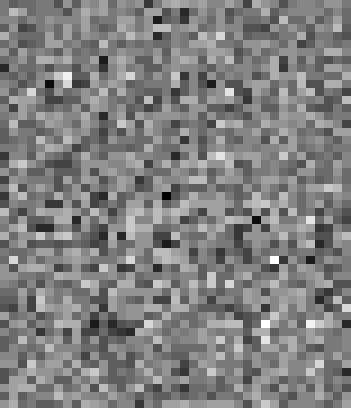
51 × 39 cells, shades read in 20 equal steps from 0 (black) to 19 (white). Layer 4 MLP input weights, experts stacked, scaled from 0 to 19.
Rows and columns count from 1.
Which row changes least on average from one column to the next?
19
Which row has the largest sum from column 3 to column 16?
10
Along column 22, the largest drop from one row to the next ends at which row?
24
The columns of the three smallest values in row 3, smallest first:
18, 21, 31
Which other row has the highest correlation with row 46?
42
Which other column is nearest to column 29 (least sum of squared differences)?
22
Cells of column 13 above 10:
17
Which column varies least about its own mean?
33
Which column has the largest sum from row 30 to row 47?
32
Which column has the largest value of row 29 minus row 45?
15
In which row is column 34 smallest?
6
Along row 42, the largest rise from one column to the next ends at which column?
16
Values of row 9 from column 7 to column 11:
9 9 6 10 9
